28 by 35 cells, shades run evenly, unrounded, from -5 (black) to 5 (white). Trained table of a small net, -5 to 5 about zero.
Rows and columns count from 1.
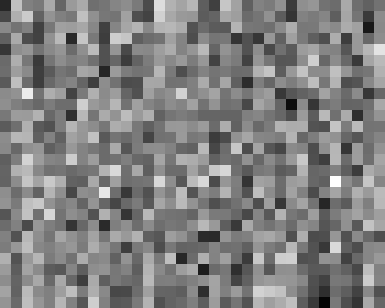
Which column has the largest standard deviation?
27
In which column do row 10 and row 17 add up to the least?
23
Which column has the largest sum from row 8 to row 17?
3
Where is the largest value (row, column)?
17, 31
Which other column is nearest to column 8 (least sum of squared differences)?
16
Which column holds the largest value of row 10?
8
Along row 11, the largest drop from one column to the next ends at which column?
33
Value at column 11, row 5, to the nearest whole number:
1
